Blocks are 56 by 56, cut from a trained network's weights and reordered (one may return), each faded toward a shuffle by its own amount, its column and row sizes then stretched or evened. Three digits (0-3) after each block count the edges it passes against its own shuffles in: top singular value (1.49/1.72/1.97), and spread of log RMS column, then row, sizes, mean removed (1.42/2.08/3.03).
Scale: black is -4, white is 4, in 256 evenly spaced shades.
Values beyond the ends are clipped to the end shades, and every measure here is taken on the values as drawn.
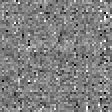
0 2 0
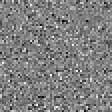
1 0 1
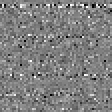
1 0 2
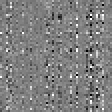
1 3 1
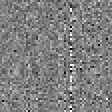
2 2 0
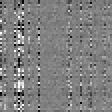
3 3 0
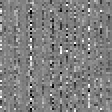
1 3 0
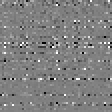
2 1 3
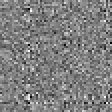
3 2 1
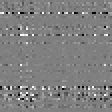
3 1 3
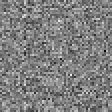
2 0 0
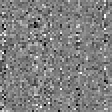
2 2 0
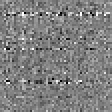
1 1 2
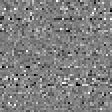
1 0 2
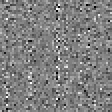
2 2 0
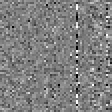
2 2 0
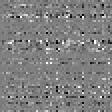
0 2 3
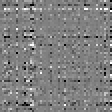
2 3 2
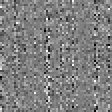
2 3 0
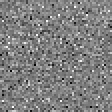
1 0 1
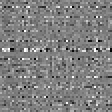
1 1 3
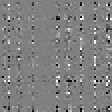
1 3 2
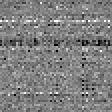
3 1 2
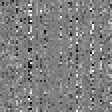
1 3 0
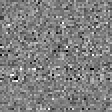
0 0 2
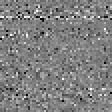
1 1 2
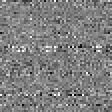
2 0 2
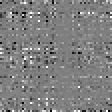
1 2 3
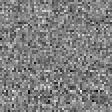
2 0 1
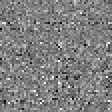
0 0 2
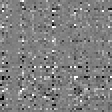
2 2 2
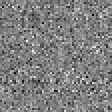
2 0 1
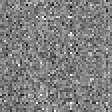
1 1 1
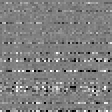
2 0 3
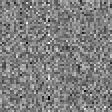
3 1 0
